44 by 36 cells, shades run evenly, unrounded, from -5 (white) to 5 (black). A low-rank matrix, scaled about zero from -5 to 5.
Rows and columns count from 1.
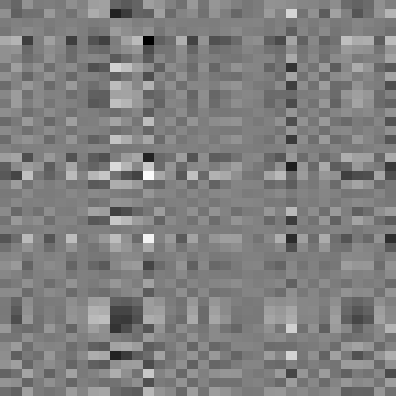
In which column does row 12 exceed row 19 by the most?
14
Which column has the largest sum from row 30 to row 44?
11
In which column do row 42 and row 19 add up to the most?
27
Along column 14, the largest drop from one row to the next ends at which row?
19
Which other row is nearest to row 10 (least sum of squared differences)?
16
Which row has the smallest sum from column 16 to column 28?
20
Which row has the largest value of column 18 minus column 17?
5
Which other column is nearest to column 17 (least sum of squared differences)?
1
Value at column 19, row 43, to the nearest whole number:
0
